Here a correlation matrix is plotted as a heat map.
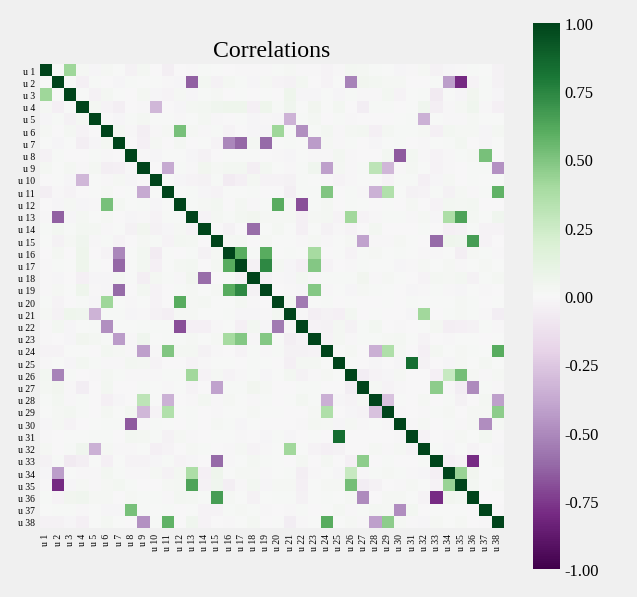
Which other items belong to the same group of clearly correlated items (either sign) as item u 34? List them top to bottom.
u 2, u 13, u 26, u 35
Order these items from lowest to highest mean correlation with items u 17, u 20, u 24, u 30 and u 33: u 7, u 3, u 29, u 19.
u 7, u 3, u 29, u 19
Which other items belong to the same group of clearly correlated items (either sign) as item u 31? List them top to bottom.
u 25
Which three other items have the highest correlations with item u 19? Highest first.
u 17, u 16, u 23
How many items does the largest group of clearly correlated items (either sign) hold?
6
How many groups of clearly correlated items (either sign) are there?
11
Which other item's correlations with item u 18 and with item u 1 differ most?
u 14
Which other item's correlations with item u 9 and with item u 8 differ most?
u 30
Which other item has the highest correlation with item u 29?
u 38
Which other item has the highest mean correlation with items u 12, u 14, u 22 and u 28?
u 9
